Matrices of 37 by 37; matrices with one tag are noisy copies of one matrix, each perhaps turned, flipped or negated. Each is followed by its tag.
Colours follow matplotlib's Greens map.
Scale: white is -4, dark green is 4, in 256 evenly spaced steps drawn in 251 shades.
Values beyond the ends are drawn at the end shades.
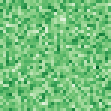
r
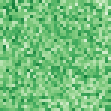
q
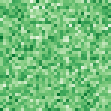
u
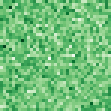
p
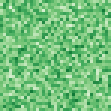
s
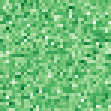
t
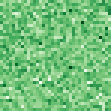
q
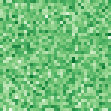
r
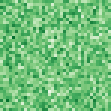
s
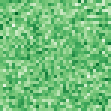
q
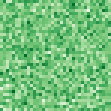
r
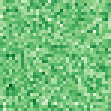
p
